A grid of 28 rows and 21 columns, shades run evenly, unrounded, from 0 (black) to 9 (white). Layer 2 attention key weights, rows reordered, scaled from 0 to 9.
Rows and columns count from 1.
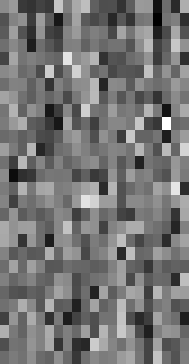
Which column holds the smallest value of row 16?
2
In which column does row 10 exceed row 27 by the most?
19
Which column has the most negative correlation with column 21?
5
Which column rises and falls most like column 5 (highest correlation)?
20
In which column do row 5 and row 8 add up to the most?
11
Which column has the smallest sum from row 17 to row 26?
17
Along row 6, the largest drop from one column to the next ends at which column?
7
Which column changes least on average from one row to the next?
13
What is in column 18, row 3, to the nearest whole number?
1
